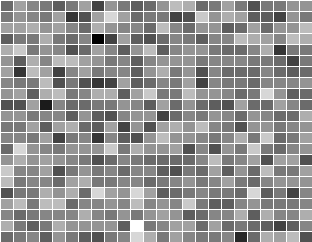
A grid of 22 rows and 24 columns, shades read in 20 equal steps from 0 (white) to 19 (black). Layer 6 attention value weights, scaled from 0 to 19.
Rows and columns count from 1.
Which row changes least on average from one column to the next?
17
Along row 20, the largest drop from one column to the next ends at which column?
21
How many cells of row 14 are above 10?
4
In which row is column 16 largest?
8
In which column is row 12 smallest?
16
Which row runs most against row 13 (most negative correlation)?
18
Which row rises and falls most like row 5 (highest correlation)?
9
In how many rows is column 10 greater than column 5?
9
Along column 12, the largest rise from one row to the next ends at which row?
10
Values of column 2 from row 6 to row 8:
12 15 10
